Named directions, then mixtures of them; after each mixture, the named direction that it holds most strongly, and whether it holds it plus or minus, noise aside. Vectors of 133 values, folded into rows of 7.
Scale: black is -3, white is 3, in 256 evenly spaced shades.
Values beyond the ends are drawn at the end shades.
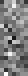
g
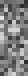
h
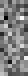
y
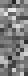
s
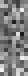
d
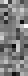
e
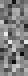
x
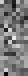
g, minus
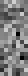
d, minus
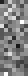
g, plus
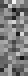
d, minus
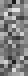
s, plus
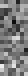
d, plus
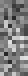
y, plus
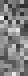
h, plus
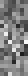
x, plus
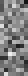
g, plus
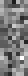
s, plus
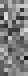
y, minus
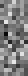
x, minus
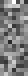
s, minus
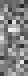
h, plus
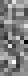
x, minus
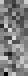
g, minus
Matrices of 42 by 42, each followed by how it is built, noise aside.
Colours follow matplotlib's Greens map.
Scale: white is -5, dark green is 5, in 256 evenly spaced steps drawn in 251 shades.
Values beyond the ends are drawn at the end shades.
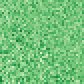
lower triangular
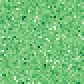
sparse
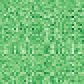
low rank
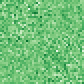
block diagonal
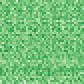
repeating columns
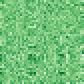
low rank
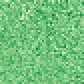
upper triangular
